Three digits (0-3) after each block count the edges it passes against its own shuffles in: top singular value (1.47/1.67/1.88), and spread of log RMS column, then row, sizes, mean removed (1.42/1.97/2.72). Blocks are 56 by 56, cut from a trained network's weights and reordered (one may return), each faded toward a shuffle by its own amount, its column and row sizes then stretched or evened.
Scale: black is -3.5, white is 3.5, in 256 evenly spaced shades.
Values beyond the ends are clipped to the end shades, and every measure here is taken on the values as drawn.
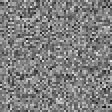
3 1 0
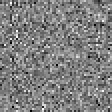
1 2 0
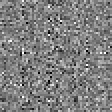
0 2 1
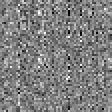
3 2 1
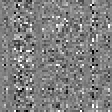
2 3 2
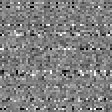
2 0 3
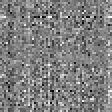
1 1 2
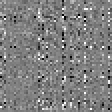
0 3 2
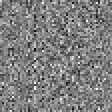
0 2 0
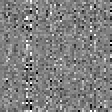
3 3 1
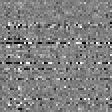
2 1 3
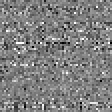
0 0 3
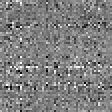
0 2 2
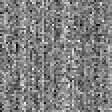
2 1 0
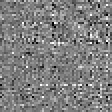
1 2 2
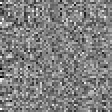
3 2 0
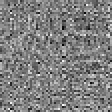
3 2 1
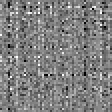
2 2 2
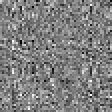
2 2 1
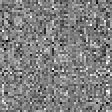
3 2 1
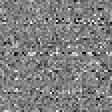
0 1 3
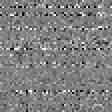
0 1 3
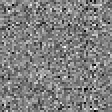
0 2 1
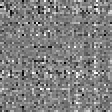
0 1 3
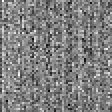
2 1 0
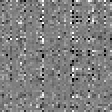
2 3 2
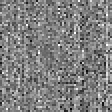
1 2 0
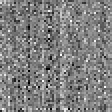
1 2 1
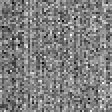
2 0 0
